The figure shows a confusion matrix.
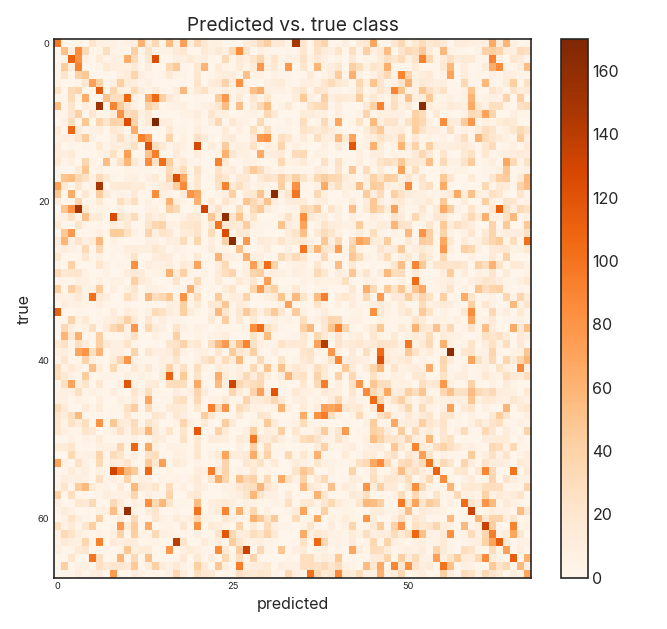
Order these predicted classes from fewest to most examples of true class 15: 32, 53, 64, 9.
9, 32, 53, 64
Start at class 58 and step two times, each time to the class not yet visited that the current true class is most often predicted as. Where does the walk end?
20
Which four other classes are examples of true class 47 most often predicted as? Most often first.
38, 37, 35, 3
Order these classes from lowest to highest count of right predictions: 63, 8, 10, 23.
8, 23, 63, 10
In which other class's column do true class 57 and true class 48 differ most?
6
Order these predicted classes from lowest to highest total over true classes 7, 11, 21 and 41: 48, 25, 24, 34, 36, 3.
25, 34, 36, 24, 48, 3
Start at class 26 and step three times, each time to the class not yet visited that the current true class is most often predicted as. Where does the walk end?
10
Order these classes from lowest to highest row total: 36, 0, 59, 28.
59, 28, 0, 36
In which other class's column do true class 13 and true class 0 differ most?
34
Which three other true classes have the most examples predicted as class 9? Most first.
54, 61, 65
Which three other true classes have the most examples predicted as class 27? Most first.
64, 38, 25
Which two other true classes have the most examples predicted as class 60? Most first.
12, 31
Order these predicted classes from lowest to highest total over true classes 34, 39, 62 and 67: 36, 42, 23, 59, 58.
42, 58, 23, 36, 59
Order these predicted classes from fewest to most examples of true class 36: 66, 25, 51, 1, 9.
25, 66, 1, 9, 51
